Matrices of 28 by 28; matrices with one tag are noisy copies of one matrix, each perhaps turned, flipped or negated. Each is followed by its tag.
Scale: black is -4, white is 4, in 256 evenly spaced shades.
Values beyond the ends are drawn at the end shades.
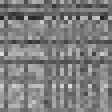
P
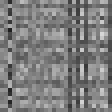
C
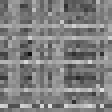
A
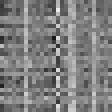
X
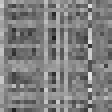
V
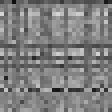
V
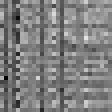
P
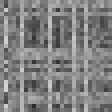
A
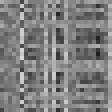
V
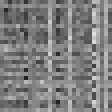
P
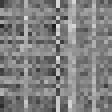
X
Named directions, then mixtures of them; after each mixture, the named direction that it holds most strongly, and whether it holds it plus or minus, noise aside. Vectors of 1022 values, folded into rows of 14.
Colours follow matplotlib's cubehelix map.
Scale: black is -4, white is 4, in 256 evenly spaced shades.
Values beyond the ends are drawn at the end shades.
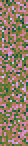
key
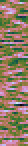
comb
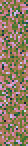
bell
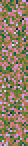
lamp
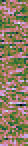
comb, plus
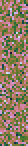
bell, plus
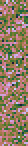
key, minus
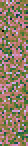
key, minus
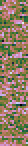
comb, plus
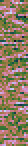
comb, plus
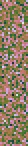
key, minus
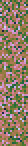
bell, plus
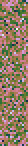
lamp, minus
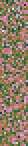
key, plus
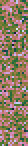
lamp, minus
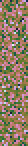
lamp, plus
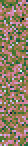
lamp, plus
